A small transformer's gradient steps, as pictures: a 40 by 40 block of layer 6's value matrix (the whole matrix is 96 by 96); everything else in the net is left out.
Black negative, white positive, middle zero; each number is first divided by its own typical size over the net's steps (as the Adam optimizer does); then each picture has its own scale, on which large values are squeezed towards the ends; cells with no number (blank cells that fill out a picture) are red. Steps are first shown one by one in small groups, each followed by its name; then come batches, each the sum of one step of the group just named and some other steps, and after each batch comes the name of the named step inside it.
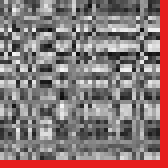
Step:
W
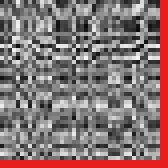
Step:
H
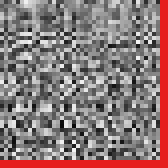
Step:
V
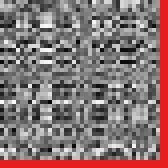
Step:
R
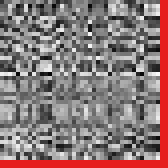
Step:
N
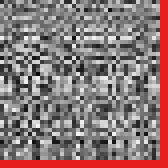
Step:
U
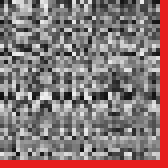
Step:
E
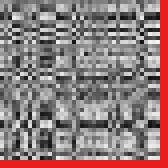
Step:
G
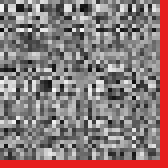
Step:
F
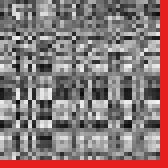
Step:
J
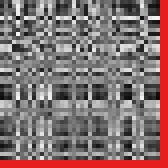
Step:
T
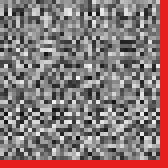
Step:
R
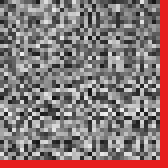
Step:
E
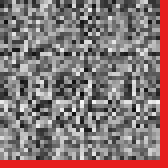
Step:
J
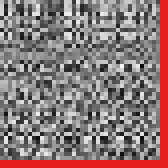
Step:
F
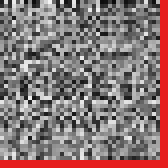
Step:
J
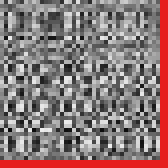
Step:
V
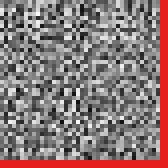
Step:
F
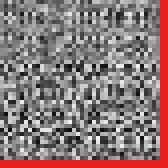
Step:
U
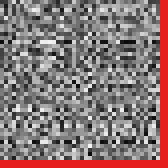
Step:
V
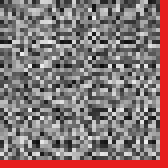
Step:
H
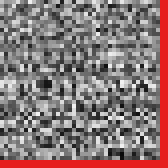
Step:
F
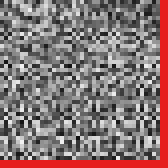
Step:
E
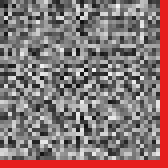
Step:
H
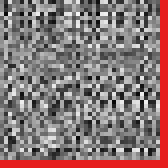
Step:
W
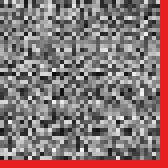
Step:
T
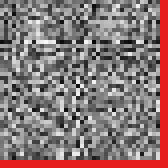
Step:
H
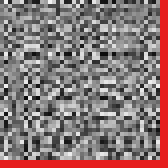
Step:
W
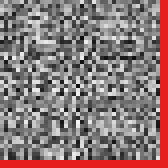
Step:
F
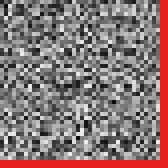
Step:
N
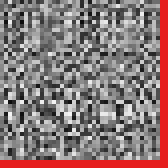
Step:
W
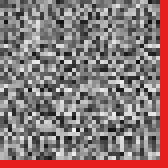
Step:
H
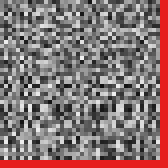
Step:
R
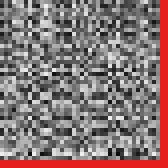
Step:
E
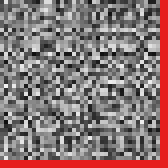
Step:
W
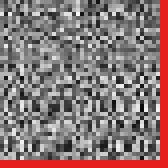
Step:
N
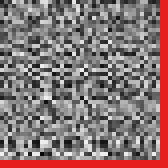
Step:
E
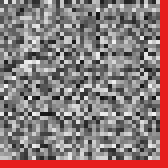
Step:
G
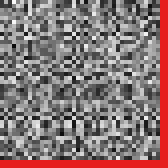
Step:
T
